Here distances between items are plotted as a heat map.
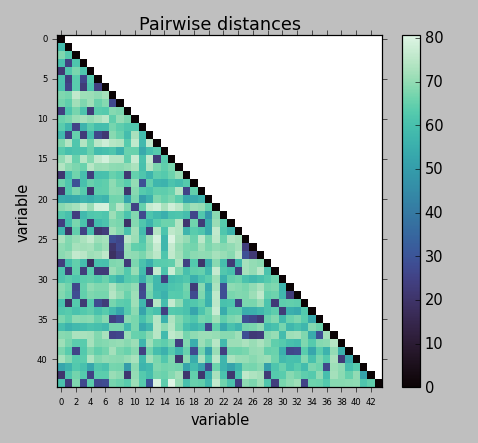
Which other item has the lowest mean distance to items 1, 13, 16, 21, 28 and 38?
40
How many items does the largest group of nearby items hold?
9
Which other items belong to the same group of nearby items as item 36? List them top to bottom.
20, 41
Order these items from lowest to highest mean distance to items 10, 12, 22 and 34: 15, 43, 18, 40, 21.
18, 43, 21, 40, 15
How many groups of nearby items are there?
9
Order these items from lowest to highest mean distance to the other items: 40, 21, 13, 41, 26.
41, 26, 40, 13, 21
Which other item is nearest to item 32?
31
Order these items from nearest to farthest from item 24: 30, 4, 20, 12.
12, 20, 4, 30
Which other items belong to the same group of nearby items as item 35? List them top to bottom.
7, 8, 25, 26, 27, 37
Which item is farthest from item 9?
25
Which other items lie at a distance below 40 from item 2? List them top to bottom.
11, 18, 22, 31, 32, 39
